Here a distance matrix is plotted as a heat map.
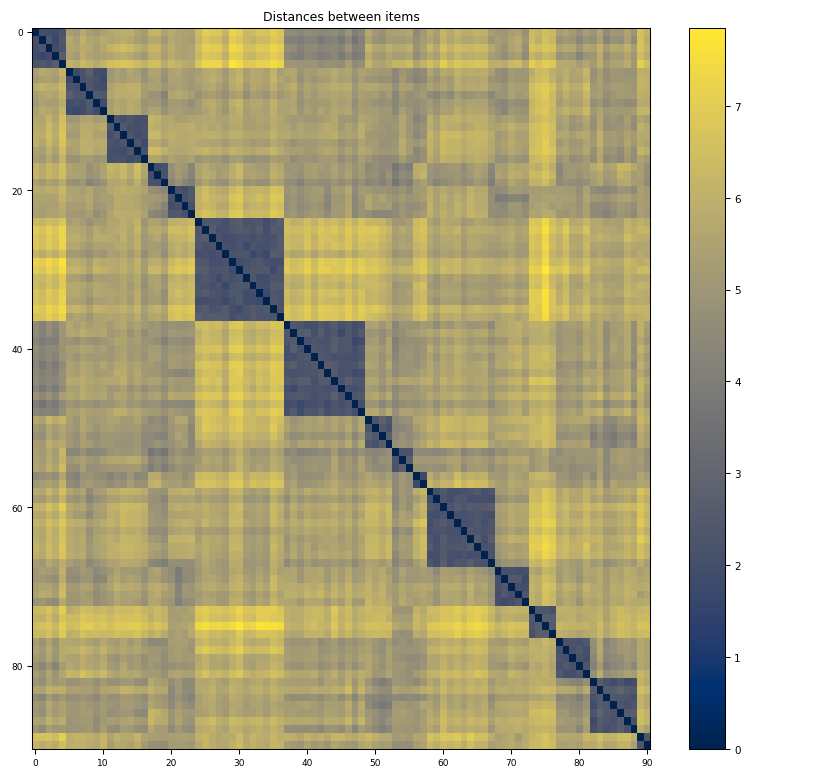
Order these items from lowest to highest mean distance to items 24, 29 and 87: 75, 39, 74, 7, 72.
7, 72, 39, 74, 75
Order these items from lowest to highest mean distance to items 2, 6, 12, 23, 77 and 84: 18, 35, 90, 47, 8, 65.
47, 8, 18, 90, 65, 35
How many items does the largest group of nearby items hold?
13
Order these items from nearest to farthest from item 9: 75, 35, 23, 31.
23, 31, 35, 75
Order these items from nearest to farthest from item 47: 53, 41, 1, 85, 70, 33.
41, 1, 53, 85, 70, 33
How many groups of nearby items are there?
16
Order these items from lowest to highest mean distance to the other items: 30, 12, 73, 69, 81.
69, 12, 81, 30, 73
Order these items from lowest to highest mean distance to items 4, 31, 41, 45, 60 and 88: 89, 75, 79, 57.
79, 57, 89, 75
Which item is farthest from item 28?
75
